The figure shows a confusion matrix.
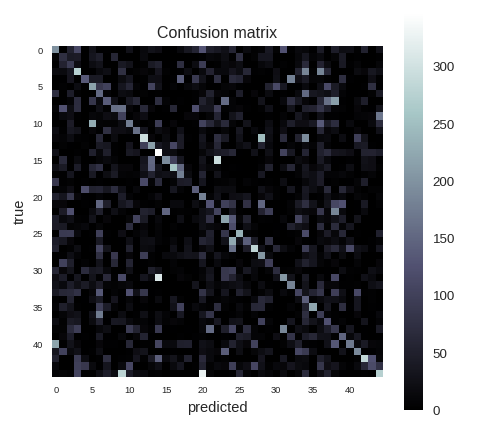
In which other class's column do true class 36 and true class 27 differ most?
24
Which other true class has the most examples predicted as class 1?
8
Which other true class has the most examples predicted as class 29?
22
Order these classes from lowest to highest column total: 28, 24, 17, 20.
17, 28, 24, 20
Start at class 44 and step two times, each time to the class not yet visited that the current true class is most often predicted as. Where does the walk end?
2
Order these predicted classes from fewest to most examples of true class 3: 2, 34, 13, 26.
13, 2, 26, 34
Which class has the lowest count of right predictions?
18
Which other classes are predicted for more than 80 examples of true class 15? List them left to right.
13, 16, 22
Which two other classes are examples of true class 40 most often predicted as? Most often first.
0, 38
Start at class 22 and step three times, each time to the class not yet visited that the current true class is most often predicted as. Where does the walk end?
14
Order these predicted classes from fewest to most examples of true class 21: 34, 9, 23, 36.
36, 9, 34, 23
